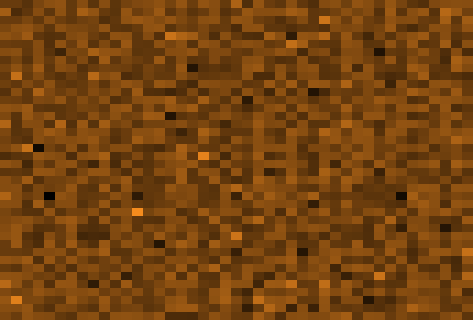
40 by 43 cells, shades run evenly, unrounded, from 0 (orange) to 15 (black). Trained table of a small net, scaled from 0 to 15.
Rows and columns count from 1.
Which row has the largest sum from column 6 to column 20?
9
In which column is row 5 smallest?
16
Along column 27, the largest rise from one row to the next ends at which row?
39
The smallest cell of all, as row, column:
27, 13
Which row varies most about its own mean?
25
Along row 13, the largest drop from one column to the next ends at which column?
24
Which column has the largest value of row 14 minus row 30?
22
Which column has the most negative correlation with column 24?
18
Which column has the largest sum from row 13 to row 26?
23
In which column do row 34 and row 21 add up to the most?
31
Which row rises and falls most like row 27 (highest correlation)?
11
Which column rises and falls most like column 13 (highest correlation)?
5
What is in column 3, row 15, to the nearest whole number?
6
